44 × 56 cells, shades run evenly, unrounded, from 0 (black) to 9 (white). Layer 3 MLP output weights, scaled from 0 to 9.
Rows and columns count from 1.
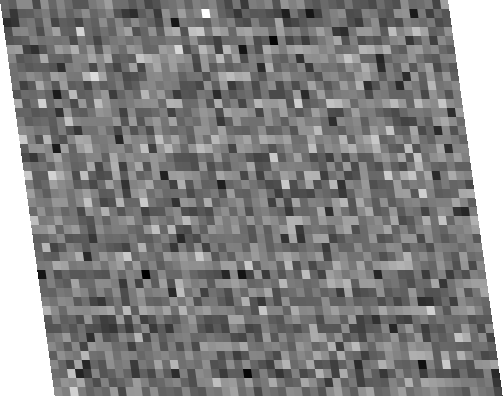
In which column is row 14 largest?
7
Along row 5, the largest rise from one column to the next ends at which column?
35
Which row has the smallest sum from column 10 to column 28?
42
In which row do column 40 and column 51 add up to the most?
12
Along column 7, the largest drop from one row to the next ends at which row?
15
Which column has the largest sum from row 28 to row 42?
34
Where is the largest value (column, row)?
26, 2
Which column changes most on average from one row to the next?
37
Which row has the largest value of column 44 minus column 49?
10
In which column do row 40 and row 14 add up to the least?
40
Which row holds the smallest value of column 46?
36
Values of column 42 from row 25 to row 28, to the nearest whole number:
4 4 4 4
